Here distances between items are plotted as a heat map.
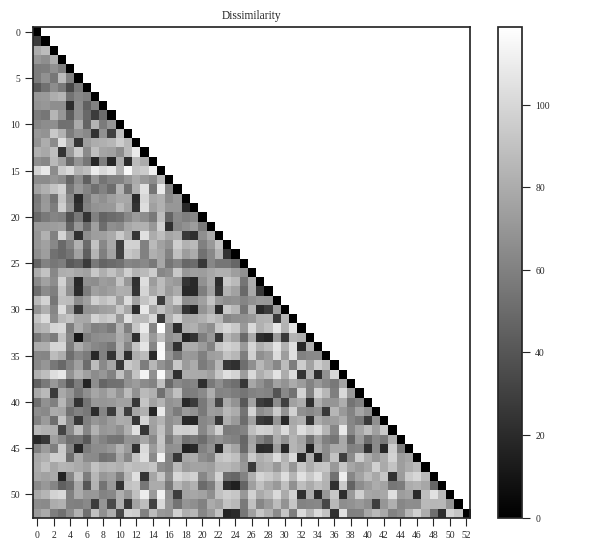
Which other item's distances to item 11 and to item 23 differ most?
52
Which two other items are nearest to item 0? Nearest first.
44, 1
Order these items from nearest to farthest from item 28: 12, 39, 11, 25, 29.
12, 25, 39, 29, 11
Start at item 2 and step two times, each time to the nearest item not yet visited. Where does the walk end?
29
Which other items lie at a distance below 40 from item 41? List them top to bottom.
7, 9, 11, 14, 35, 51
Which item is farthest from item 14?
15
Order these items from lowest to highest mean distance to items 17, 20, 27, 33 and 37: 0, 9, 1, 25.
25, 9, 0, 1
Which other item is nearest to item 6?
38
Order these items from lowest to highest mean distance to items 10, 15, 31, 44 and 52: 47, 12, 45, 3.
3, 47, 45, 12
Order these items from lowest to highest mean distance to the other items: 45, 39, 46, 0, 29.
45, 0, 39, 46, 29
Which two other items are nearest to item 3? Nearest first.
48, 13
